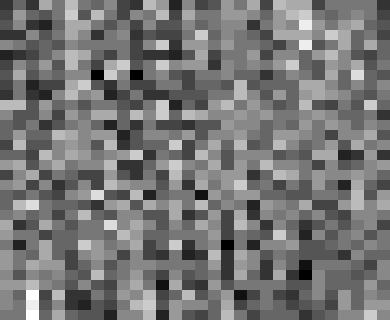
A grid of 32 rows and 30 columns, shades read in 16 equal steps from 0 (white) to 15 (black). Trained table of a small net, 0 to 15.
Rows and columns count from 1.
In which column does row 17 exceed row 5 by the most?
24
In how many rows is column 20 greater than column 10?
17
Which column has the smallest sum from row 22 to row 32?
3
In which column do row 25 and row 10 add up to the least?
7
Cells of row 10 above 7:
19
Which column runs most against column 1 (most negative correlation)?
6
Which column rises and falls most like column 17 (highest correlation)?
1
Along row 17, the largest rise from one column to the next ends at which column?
10
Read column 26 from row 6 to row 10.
4 6 5 7 6
